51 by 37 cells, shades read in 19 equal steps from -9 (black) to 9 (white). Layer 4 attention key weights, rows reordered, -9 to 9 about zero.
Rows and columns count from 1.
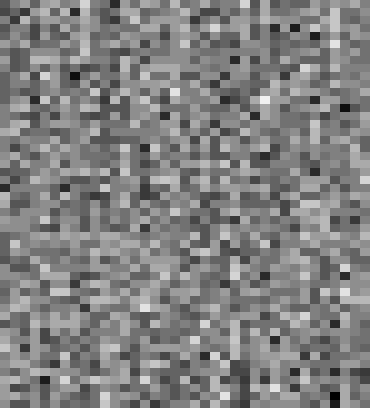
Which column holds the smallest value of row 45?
21
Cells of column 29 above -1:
29
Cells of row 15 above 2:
4
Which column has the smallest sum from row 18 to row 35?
15
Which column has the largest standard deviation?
34
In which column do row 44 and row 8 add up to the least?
3
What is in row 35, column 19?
4
